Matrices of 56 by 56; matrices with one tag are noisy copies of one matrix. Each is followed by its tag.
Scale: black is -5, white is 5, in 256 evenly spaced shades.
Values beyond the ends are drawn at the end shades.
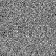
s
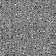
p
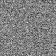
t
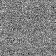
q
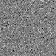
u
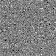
u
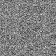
p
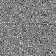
t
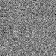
s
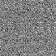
u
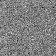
q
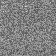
q
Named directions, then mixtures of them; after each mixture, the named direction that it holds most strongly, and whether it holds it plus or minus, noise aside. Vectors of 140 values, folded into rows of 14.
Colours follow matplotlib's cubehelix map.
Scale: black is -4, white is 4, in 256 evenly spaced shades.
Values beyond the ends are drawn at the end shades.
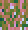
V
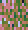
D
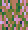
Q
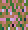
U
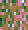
D, minus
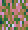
Q, minus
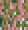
V, plus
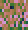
V, minus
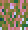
V, plus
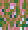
V, plus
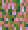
Q, plus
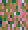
D, minus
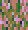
Q, plus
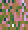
D, minus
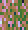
D, plus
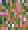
D, minus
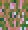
V, plus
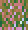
V, plus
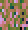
V, minus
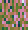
D, minus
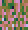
V, minus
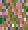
U, minus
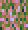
U, plus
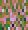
U, plus
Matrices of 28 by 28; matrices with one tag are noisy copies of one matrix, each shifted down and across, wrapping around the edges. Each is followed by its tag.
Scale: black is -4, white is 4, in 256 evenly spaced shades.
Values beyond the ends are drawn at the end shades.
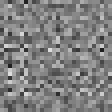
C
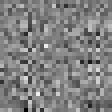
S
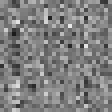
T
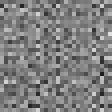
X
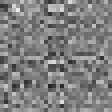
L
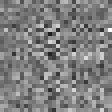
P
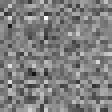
C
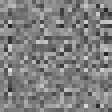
C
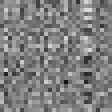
T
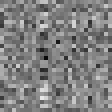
T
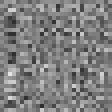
T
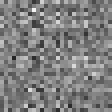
P
